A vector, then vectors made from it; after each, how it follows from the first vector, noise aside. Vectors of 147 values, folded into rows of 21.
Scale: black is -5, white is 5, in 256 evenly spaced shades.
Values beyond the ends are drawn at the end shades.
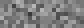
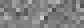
reversed, partly zeroed.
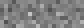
negated, partly zeroed.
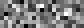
negated, scaled up.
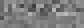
negated, partly zeroed.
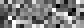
wrapped around, negated, scaled up.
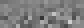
reversed, negated, partly zeroed.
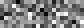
negated, scaled up.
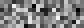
negated, scaled up.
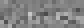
negated, partly zeroed.
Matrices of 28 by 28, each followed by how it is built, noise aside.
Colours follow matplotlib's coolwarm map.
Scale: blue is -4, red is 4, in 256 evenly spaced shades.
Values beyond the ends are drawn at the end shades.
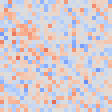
Toeplitz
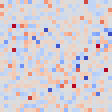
sparse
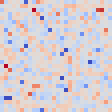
sparse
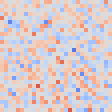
Toeplitz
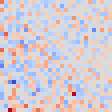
lower triangular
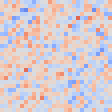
Hankel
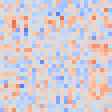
blocks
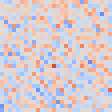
Toeplitz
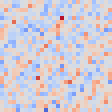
Hankel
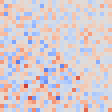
lower triangular
